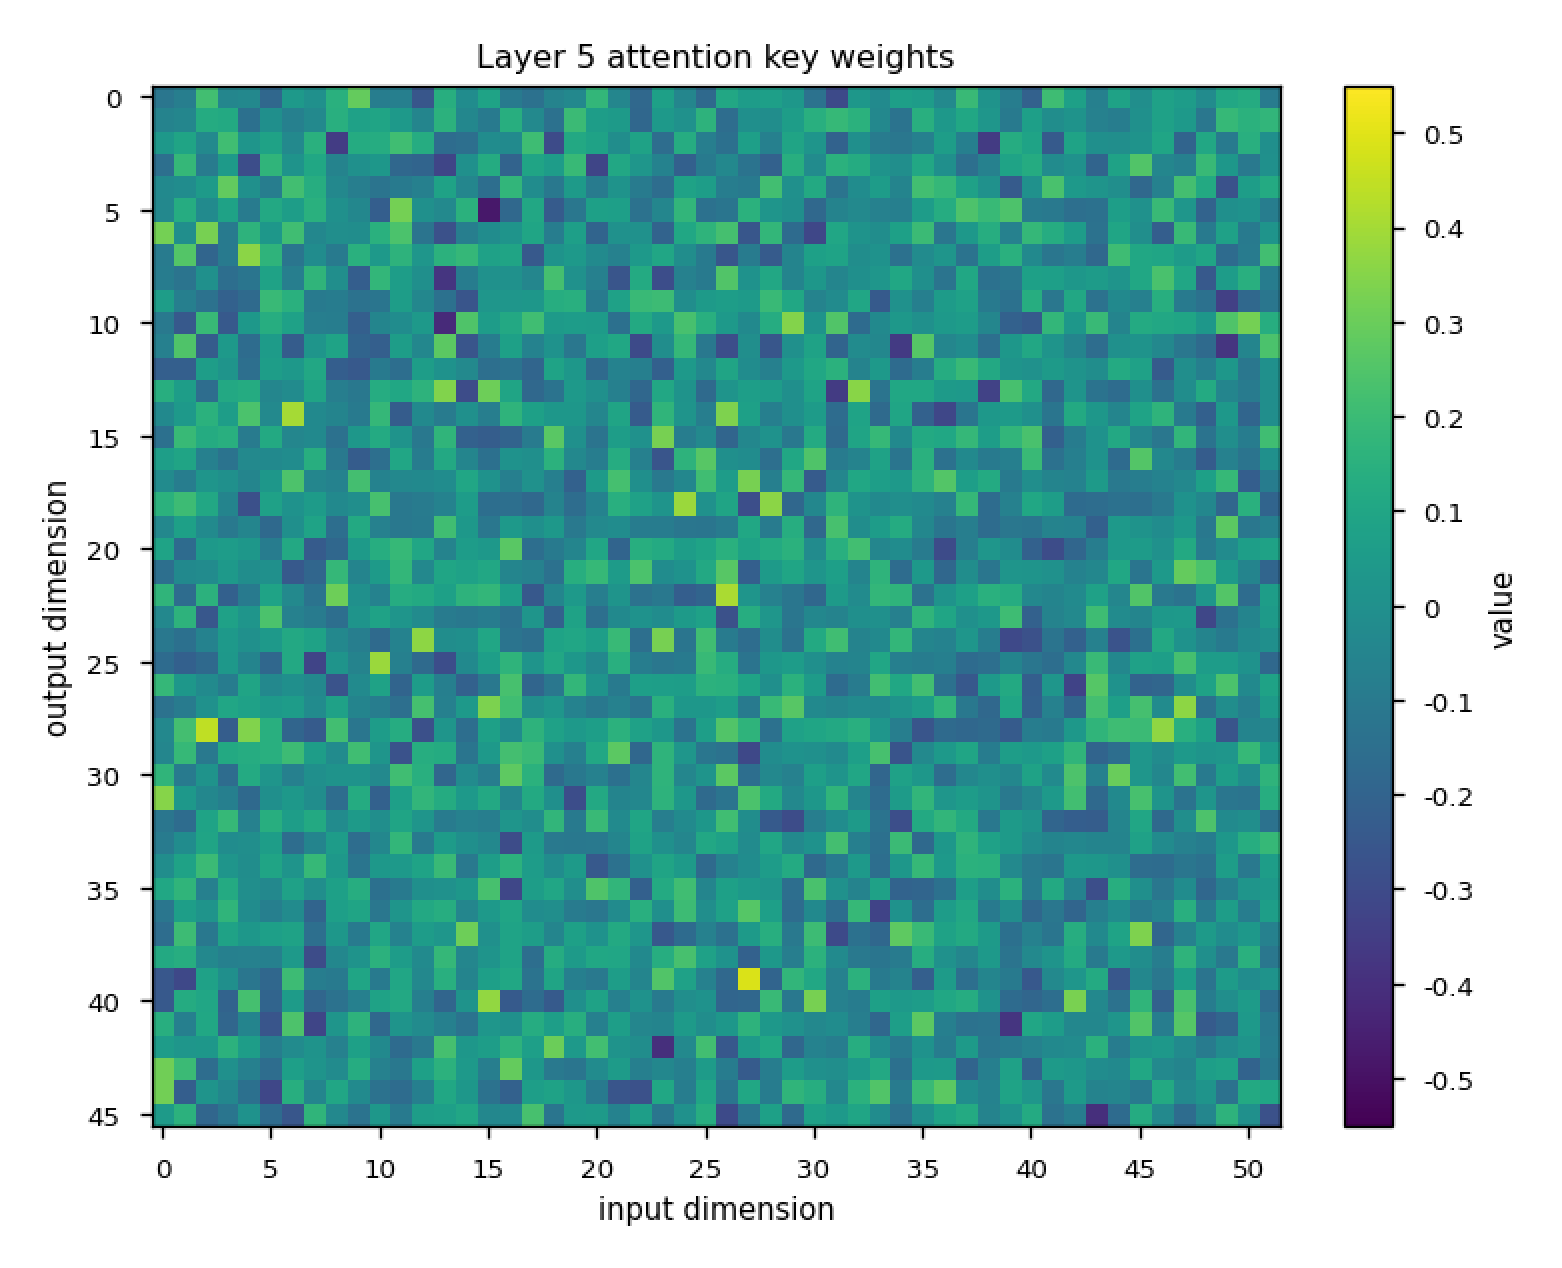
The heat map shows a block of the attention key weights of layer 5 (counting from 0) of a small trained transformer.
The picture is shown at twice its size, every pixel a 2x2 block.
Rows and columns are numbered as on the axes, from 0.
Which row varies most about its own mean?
28
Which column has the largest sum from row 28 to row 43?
45
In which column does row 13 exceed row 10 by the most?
13
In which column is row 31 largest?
0
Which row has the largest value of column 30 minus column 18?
40
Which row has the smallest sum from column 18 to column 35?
11
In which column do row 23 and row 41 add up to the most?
35
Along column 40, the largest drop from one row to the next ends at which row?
10
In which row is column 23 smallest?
42
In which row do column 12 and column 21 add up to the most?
24
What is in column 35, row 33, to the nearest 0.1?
-0.2
